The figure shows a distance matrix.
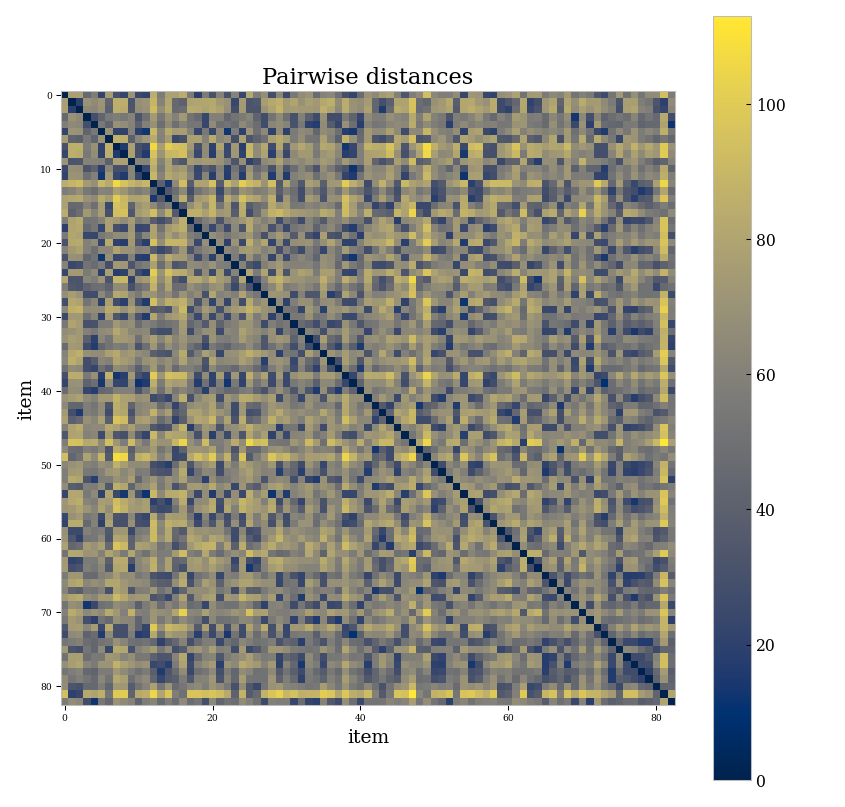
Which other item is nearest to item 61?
44
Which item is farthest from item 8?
49
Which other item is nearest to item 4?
82
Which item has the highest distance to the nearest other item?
70
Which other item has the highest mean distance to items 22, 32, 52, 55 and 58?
81
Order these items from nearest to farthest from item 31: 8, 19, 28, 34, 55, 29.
34, 19, 55, 29, 28, 8
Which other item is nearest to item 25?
64
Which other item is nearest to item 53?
42
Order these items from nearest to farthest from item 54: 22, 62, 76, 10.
22, 10, 62, 76
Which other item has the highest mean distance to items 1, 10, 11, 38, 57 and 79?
12
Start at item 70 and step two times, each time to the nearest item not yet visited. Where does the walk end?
47
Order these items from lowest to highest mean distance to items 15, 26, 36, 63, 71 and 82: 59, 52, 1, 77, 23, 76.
23, 52, 59, 1, 76, 77
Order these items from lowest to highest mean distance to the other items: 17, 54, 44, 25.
17, 54, 44, 25
